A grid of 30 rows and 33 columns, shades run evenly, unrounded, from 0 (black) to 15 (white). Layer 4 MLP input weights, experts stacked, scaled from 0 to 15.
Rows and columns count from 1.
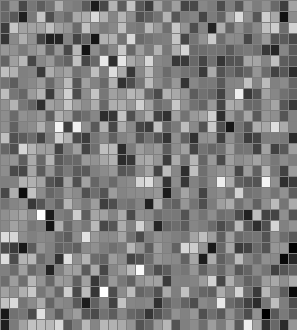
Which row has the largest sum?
3
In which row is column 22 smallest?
13
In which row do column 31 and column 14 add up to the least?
14
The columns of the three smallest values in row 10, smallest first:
5, 33, 25
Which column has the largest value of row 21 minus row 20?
31
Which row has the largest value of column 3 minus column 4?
6
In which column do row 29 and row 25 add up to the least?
30
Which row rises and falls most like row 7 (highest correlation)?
10
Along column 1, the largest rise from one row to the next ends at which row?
24
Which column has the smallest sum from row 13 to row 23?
19
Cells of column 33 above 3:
25
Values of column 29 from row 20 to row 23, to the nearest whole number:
11 3 7 6
